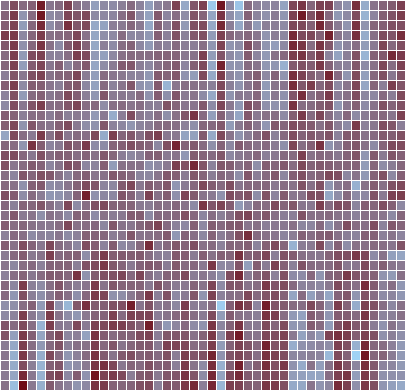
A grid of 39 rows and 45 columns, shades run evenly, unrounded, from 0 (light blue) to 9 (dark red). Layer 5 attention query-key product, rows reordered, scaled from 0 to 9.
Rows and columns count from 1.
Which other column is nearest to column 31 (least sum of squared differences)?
38
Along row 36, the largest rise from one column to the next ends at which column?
41
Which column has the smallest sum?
29
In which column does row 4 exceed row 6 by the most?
37
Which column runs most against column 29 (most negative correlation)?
36
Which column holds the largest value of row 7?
25
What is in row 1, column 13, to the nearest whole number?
3
